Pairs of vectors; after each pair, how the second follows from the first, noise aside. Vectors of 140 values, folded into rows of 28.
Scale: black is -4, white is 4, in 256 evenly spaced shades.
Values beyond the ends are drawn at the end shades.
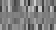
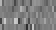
reversed, partly zeroed.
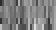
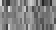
wrapped around, negated.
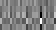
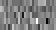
shuffled.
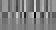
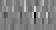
partly zeroed.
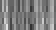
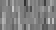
reversed, partly zeroed.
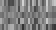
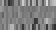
partly zeroed.
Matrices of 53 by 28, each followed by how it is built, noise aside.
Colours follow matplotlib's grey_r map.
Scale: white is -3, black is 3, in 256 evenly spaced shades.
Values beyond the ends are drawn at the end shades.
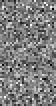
repeating columns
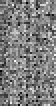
blocks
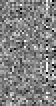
uneven columns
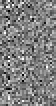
uneven columns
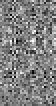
low rank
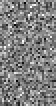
noise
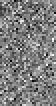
Hankel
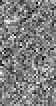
Hankel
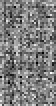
blocks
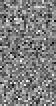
repeating columns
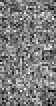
blocks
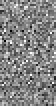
repeating columns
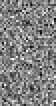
repeating rows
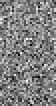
repeating columns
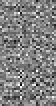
low rank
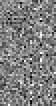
uneven columns
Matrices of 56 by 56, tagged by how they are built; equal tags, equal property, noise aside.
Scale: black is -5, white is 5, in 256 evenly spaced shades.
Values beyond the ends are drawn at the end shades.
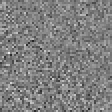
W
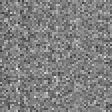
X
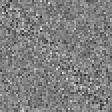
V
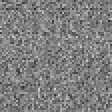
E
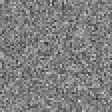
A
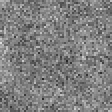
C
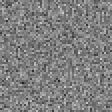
A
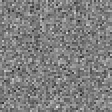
E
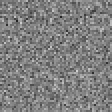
E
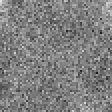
C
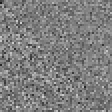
W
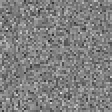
X
